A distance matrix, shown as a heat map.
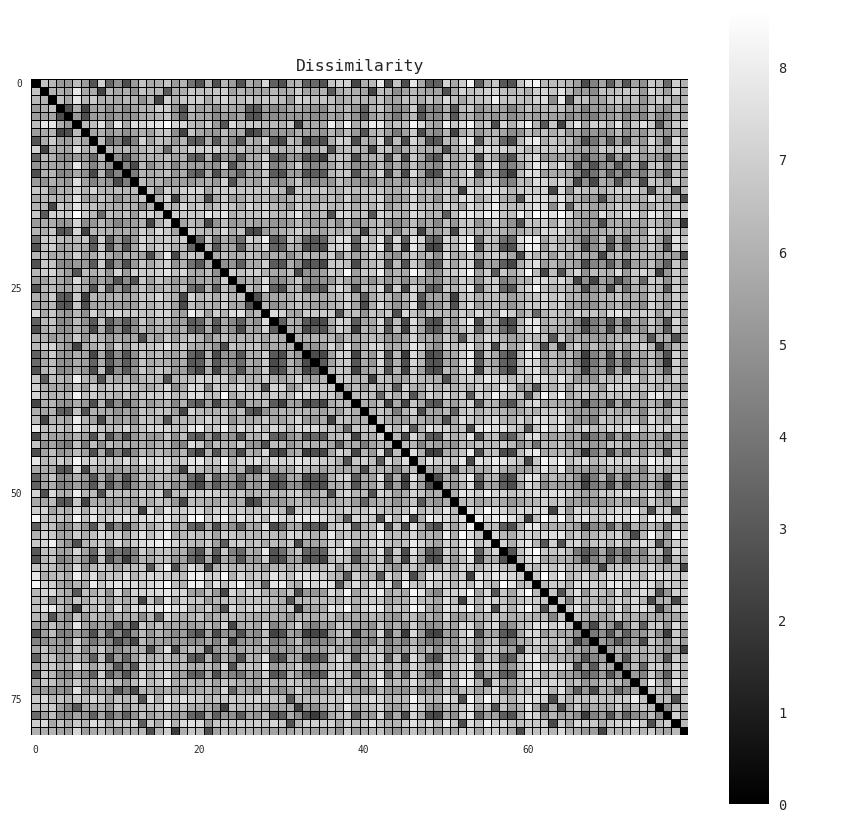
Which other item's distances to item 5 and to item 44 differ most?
64
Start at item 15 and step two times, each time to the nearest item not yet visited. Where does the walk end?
65
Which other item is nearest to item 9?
35
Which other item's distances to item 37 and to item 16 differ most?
61
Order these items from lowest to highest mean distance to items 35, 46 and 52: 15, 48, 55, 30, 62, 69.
30, 48, 69, 15, 62, 55
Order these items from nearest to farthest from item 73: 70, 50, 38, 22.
22, 70, 38, 50
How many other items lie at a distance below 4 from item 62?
6
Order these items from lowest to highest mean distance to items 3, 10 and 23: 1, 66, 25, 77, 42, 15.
77, 66, 25, 1, 15, 42
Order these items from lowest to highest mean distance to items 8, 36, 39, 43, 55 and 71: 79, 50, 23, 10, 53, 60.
10, 50, 79, 23, 60, 53
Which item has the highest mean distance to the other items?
53
